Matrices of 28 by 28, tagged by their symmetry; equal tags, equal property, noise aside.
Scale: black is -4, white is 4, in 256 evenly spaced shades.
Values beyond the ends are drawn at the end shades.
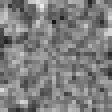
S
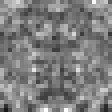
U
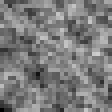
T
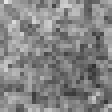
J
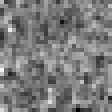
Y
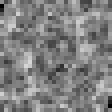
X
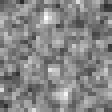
X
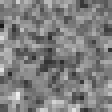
T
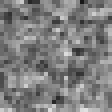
Y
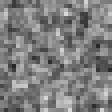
S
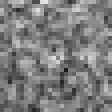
Y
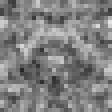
U
